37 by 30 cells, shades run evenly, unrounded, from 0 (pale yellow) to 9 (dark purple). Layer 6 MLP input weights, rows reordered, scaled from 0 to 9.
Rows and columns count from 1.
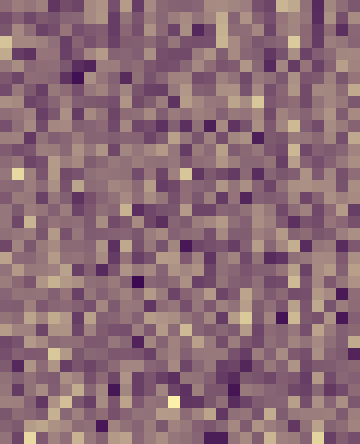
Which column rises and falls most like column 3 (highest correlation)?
23
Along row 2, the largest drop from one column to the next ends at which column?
28
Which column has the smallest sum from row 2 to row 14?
25
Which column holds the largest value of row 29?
12
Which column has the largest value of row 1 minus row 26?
27
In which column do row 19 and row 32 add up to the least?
3
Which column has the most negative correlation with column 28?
7
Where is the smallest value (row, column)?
34, 15
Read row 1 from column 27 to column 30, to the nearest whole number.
8 4 5 6
